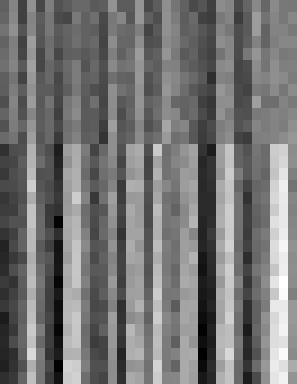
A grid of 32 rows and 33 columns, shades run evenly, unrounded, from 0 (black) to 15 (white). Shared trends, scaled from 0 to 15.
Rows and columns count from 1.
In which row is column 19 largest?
11
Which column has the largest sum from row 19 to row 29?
32
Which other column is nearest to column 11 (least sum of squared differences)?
6
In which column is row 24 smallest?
7
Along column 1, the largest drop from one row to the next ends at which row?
13
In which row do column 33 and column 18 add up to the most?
31
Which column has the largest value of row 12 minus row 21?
1
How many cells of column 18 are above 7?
20
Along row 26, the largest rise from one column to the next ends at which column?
8
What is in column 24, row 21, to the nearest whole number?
3
